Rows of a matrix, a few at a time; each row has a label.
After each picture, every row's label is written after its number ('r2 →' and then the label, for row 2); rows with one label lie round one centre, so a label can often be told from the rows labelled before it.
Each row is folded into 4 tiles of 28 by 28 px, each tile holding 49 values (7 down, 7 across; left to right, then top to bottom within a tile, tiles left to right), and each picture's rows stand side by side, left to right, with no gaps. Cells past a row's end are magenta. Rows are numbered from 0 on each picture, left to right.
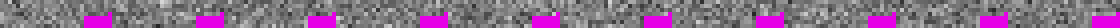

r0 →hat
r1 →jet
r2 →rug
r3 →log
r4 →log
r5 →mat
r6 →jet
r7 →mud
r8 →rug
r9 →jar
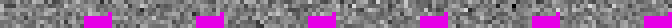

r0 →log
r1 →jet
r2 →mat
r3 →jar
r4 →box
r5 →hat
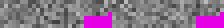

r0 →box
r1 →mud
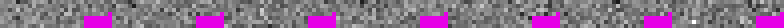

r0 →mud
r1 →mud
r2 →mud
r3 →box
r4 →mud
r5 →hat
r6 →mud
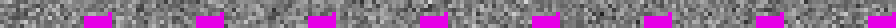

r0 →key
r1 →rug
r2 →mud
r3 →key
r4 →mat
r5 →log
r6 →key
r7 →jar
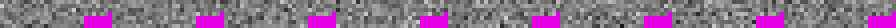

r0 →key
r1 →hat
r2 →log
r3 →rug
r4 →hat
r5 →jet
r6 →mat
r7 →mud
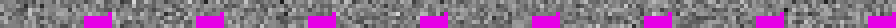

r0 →jar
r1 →box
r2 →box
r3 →hat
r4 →jet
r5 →log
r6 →log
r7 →rug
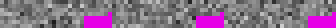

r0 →jar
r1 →mud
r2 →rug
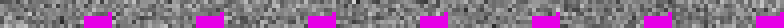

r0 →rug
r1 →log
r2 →log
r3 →hat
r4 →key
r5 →hat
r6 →log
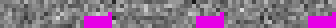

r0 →jar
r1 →hat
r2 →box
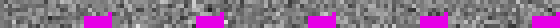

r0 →mud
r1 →jar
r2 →mat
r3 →rug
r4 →jar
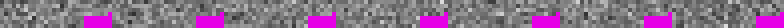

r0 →key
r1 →hat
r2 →hat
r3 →rug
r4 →log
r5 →mud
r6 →box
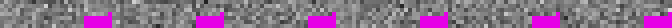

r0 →box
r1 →box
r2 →box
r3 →box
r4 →log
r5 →box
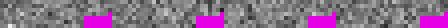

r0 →mud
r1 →log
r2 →jar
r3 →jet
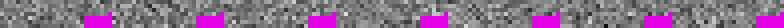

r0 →mud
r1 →box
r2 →key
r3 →jar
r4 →rug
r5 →jet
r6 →jet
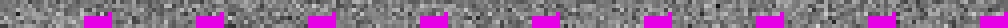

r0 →hat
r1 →box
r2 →log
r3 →box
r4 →rug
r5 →hat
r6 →mat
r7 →mat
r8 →jar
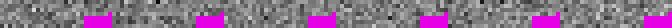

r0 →jar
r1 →log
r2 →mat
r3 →log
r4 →hat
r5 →mat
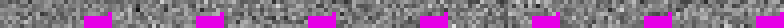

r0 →jet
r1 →jar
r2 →rug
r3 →log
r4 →mud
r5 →rug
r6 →box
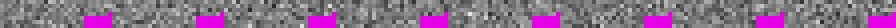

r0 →log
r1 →log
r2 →hat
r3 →mud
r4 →mud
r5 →mat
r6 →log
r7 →box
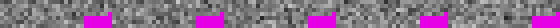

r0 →hat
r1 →box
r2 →log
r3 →rug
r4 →mud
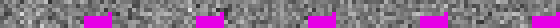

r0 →mud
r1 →log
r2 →mat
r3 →box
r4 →jet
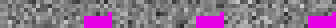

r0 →hat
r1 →jar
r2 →rug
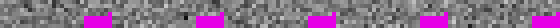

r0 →log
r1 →hat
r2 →jet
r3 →key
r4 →jet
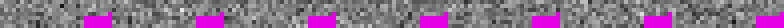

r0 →mud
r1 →mud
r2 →hat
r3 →jar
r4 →hat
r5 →box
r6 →jet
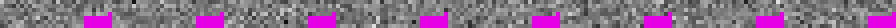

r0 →mat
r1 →hat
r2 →rug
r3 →log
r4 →log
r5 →jar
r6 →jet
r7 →jar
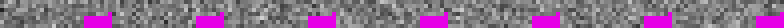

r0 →mat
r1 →jar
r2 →mud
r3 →jar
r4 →jet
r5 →key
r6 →key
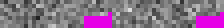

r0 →log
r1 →box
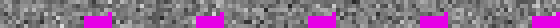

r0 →mat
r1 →hat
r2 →box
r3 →mud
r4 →jet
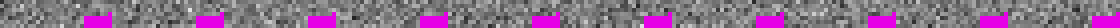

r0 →hat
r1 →box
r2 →jar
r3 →key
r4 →log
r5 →mud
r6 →hat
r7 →mud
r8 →box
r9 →mat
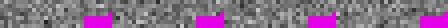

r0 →hat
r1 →box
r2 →jet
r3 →hat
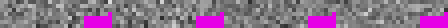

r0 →hat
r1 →log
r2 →jar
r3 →log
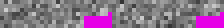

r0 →hat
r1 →jet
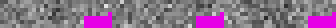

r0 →hat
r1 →hat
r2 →jar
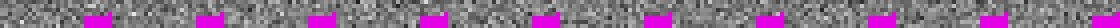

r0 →rug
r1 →mud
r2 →jar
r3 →mud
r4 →log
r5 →box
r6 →mud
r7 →hat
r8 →hat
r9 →mat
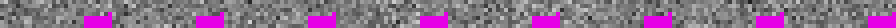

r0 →jet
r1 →rug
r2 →key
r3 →jet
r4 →box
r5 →rug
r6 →hat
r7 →mat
